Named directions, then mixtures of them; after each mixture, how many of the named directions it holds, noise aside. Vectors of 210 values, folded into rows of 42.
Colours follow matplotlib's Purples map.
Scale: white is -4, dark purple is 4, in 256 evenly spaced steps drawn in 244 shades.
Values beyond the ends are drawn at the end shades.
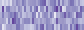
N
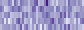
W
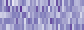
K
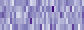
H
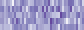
four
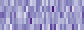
one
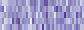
three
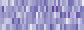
three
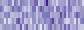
one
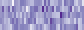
four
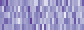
four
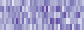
three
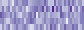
three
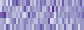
three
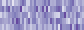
three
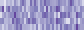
three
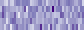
two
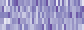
three
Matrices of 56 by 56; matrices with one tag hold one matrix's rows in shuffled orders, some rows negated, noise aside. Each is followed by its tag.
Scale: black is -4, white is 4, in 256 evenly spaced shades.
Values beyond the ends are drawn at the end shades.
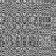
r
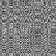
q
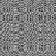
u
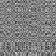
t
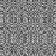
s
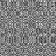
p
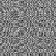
u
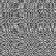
u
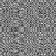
u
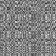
t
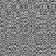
p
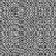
u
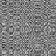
q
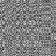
r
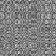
t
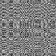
q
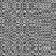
r
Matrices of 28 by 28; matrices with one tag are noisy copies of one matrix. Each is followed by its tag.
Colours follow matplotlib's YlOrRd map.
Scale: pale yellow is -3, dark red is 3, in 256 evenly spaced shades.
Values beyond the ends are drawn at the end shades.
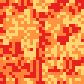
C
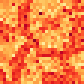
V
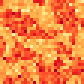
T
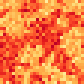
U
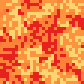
U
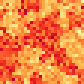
U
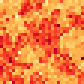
U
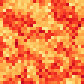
T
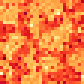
V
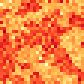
U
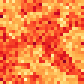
U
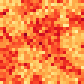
U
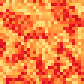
T
